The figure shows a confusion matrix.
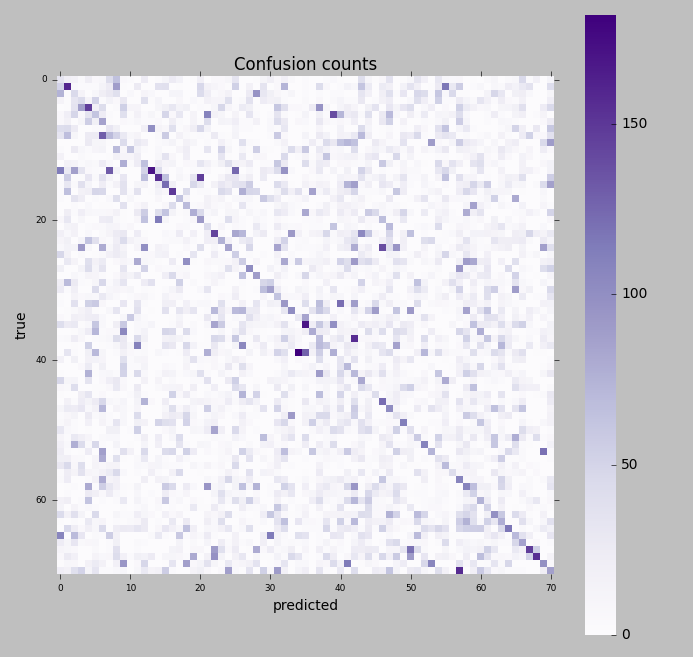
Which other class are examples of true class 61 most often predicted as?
31
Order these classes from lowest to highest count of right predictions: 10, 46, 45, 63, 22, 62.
45, 10, 63, 62, 46, 22
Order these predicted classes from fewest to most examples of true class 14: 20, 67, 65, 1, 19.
67, 65, 19, 1, 20
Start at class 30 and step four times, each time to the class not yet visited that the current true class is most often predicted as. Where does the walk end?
6
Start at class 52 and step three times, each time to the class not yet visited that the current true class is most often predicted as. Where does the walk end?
26
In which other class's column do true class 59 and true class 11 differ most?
38
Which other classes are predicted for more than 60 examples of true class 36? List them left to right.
5, 9, 60
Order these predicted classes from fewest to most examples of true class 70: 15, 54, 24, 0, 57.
0, 54, 15, 24, 57
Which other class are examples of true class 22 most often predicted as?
43
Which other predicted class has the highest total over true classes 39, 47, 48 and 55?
34
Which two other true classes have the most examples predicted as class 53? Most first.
69, 9
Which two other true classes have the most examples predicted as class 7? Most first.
13, 8
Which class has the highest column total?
42
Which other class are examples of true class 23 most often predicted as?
4
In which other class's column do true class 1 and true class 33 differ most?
55
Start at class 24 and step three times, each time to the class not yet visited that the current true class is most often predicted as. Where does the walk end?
9
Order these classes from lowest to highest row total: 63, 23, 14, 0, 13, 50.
0, 50, 23, 63, 14, 13
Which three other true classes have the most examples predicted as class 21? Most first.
5, 58, 39
